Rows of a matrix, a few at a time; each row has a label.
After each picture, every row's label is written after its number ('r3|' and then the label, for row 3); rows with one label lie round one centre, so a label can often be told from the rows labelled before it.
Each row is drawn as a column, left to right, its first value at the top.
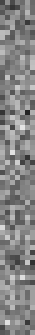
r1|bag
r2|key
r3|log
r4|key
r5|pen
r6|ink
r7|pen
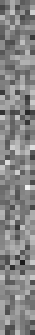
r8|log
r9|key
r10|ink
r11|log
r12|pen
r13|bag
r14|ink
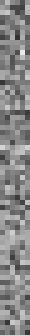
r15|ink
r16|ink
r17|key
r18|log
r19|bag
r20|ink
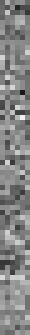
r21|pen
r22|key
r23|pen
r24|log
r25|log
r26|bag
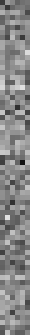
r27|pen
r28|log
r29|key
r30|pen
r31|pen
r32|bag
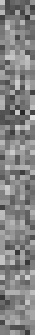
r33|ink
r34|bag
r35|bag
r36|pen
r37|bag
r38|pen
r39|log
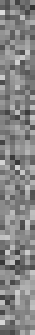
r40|key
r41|bag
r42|ink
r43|pen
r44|log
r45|bag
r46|log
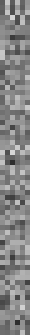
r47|bag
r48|ink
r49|log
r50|ink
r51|log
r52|ink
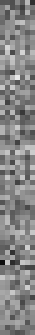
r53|pen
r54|bag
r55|pen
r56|key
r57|bag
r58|ink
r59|bag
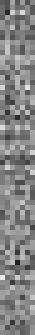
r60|pen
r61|bag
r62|ink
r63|pen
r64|ink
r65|pen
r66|log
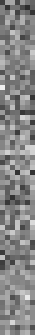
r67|pen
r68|log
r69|key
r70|bag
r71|log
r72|log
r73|bag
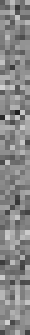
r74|pen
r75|key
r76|ink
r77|log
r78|pen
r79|key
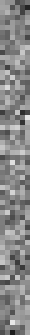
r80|ink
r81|ink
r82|key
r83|pen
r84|bag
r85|log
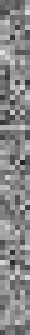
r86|bag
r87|bag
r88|pen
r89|key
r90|pen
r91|ink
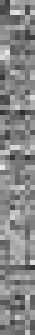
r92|bag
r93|bag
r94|ink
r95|ink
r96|ink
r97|log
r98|ink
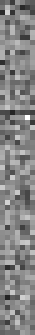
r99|bag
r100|ink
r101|bag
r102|key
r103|log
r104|log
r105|bag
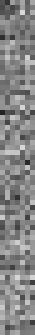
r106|log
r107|bag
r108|log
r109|log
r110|ink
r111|pen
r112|ink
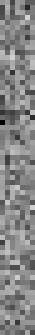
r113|bag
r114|ink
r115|bag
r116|ink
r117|key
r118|log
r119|pen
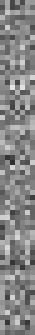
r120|log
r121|ink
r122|pen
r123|key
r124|pen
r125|ink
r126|key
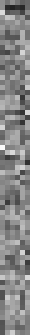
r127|ink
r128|log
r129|log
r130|log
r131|bag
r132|pen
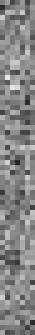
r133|log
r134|key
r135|pen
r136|pen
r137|ink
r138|bag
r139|ink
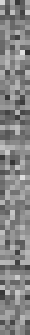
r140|ink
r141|bag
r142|ink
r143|pen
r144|bag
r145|ink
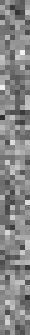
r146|pen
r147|key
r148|log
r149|bag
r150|bag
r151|ink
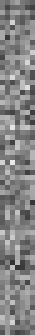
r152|key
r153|log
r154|key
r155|ink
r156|pen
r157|pen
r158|bag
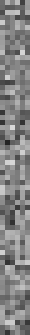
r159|bag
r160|key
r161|key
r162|ink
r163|bag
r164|ink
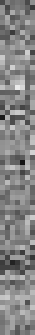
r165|pen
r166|log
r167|pen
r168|pen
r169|pen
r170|bag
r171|log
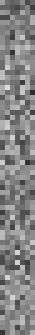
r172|key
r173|pen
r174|log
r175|bag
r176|key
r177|pen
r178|log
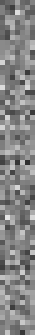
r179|pen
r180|log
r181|bag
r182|ink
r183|key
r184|pen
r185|log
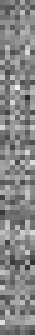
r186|key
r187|bag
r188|key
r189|pen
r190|key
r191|bag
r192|key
